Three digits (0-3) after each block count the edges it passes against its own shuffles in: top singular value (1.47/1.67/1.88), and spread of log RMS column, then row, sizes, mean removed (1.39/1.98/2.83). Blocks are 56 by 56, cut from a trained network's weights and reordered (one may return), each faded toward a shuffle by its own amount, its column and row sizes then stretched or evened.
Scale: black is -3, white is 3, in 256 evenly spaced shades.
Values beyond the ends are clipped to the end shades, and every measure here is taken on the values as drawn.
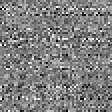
2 0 3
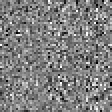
2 2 2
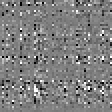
0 3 3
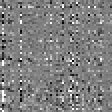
3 3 3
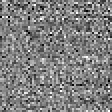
2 1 1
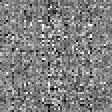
0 2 1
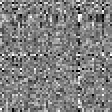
3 2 2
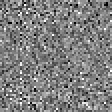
1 1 1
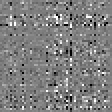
1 3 3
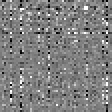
0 3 2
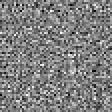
3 0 2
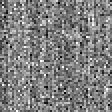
1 0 0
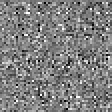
0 1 2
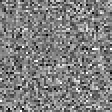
1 0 2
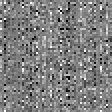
0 3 1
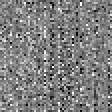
0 3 1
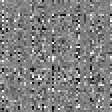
0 3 2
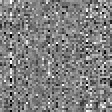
1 3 0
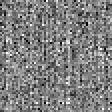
1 0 1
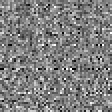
2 0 2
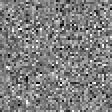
1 2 1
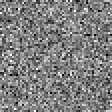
1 0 1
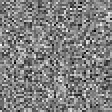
3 0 1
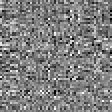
3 2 2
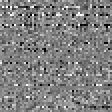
1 0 3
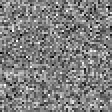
0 0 0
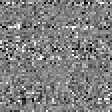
0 1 3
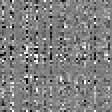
0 3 2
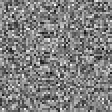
3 0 0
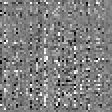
0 3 2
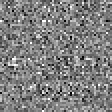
2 1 2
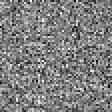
0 1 0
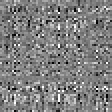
3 2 3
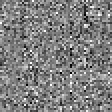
1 2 0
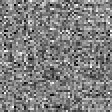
2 1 1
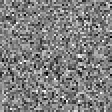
0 0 0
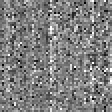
0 2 1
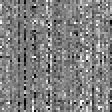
3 3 1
